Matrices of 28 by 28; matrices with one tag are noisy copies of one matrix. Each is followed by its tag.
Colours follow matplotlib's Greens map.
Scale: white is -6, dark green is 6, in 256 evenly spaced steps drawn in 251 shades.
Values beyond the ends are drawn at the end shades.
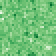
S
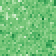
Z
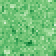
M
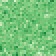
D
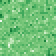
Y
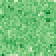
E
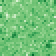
Z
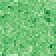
E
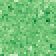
E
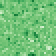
S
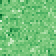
Y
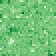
Y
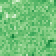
Z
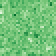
S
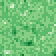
M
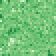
Y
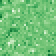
Y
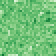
E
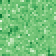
Y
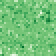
E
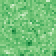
M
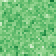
D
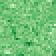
M
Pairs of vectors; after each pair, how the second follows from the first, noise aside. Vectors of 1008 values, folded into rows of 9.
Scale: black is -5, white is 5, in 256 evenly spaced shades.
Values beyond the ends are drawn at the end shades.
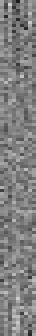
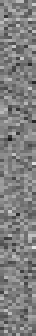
shuffled.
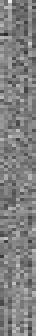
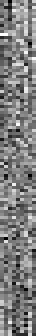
negated, scaled up.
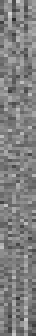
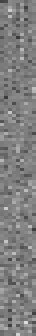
reversed, partly zeroed.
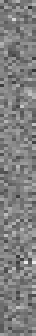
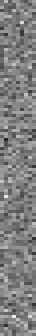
shuffled.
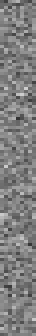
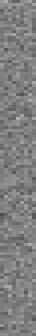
negated, shrunk.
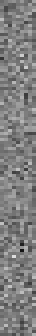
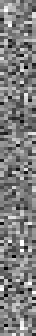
negated, scaled up.
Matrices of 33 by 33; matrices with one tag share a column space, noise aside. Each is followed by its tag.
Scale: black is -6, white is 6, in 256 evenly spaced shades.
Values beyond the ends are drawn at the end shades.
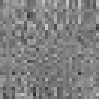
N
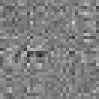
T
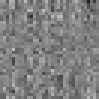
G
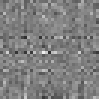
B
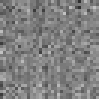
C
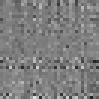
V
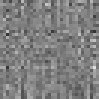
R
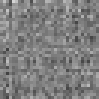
G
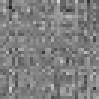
G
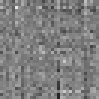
C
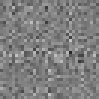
T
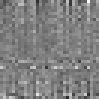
V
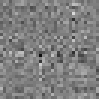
T
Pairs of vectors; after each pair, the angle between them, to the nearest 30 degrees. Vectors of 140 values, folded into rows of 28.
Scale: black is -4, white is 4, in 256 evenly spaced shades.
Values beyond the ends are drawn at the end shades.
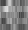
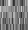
60 degrees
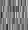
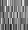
90 degrees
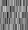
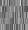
120 degrees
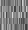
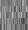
30 degrees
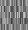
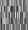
30 degrees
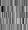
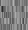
30 degrees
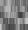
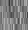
120 degrees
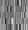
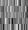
150 degrees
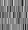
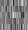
120 degrees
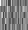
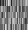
150 degrees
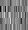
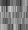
120 degrees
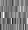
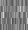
30 degrees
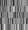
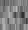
60 degrees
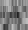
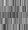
60 degrees
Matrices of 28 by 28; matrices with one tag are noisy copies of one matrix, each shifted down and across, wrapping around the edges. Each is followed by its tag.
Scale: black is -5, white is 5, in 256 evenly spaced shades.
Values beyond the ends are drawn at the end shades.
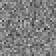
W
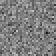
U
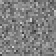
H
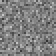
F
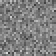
W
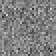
W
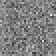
F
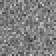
W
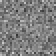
W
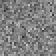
H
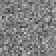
F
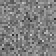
W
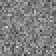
W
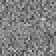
W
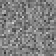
F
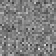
W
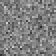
H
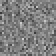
H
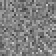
H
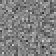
U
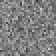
H
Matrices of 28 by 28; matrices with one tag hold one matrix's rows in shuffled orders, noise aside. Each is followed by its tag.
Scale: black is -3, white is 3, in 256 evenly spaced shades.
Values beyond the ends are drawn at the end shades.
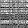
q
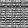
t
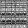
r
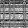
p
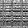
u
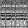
r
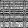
p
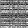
q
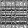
r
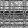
p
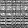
t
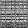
r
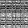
t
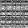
t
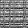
p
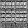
r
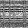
p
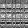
t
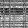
p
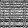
p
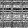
u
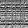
t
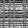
p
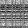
t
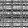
u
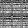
u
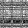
u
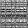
r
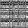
q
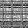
u
